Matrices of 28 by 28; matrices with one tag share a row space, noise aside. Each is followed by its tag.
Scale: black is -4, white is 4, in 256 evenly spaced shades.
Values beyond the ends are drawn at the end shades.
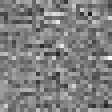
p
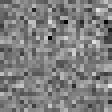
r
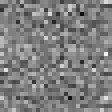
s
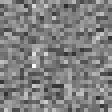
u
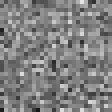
s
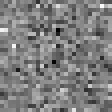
p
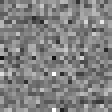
s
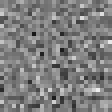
s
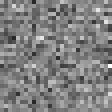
r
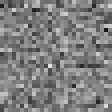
r
